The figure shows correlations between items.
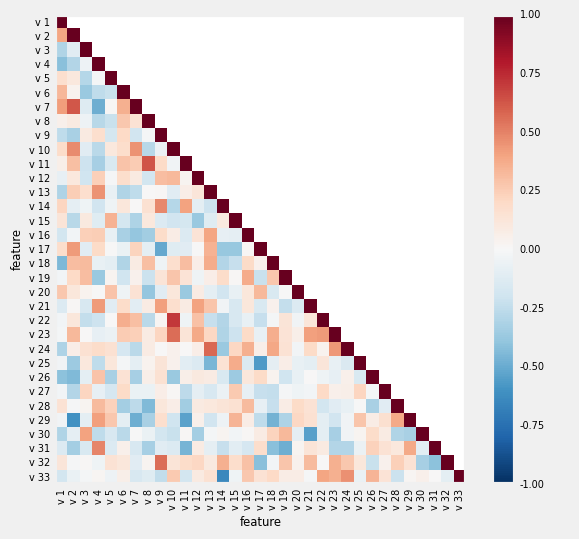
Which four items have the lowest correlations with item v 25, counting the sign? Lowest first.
v 17, v 13, v 2, v 4
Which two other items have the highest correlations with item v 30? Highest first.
v 3, v 19
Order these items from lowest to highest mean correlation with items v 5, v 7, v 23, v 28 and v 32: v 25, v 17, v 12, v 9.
v 17, v 25, v 9, v 12
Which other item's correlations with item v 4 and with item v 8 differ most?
v 11
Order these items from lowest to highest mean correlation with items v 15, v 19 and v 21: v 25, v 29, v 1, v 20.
v 20, v 1, v 29, v 25
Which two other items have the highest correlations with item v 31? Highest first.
v 4, v 29
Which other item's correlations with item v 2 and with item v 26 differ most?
v 7
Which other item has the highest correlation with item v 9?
v 32
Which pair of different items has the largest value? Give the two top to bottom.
v 10, v 22
